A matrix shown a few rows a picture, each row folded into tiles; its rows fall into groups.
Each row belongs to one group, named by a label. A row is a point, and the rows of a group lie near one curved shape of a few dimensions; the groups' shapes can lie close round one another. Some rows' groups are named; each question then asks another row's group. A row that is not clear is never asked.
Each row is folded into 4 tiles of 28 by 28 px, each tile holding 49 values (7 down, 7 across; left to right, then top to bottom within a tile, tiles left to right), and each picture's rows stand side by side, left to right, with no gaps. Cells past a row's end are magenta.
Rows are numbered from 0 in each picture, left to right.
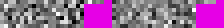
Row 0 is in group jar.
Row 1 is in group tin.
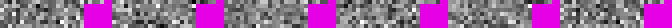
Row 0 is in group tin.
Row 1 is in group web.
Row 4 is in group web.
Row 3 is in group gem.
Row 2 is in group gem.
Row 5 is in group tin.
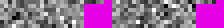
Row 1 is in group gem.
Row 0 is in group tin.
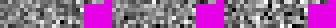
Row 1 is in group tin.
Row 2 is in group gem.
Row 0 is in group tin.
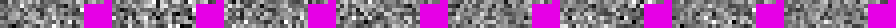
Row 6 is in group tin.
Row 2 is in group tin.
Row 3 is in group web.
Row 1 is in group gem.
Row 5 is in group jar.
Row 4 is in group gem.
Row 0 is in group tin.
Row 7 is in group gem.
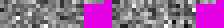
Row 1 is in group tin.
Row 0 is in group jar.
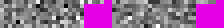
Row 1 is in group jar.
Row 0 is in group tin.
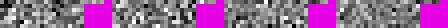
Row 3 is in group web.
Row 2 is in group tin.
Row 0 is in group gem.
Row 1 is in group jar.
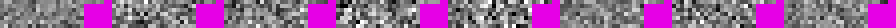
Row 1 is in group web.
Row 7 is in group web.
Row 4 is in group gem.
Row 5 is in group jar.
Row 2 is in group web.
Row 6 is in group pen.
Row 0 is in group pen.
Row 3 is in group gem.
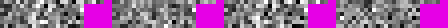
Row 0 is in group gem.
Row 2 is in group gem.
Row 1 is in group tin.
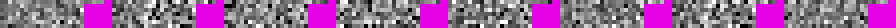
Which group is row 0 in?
tin
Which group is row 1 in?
gem
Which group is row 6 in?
gem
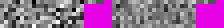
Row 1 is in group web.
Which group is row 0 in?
web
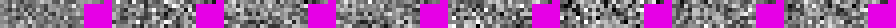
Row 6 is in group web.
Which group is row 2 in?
web
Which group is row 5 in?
web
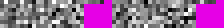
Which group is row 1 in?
web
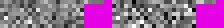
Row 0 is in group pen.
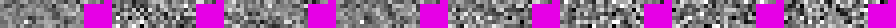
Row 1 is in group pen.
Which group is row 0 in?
gem
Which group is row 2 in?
web
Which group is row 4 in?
jar
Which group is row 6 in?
jar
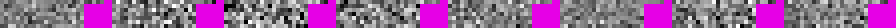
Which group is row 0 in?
web
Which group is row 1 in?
gem
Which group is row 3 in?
jar
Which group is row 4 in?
pen
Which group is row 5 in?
pen
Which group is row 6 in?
gem
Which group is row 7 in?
gem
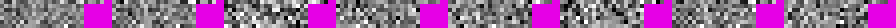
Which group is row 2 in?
jar
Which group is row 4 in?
jar
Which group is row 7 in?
web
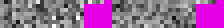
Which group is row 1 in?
jar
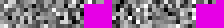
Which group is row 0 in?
jar
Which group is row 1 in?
web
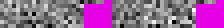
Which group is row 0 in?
web
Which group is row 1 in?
tin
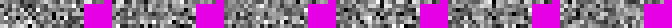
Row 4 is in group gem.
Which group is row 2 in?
tin
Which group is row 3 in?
gem
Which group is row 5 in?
tin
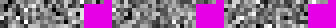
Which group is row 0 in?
web
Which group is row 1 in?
tin
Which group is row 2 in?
jar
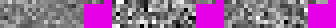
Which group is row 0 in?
web
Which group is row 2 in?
tin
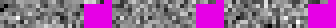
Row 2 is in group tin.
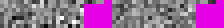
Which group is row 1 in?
web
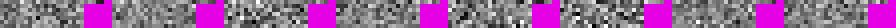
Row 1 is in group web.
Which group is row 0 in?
web
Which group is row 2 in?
web
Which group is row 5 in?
jar
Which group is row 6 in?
gem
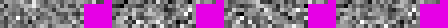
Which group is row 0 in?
web
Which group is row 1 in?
gem
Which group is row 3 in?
gem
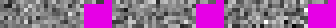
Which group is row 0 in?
web
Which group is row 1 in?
gem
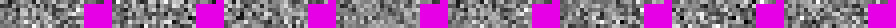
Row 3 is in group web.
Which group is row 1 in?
gem
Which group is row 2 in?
tin
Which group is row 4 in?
web
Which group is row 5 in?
tin
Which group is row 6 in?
jar
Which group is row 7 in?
web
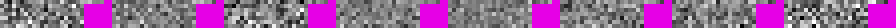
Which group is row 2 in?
gem
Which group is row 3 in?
pen
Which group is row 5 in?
jar
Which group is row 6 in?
gem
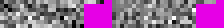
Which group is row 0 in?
jar
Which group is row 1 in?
tin
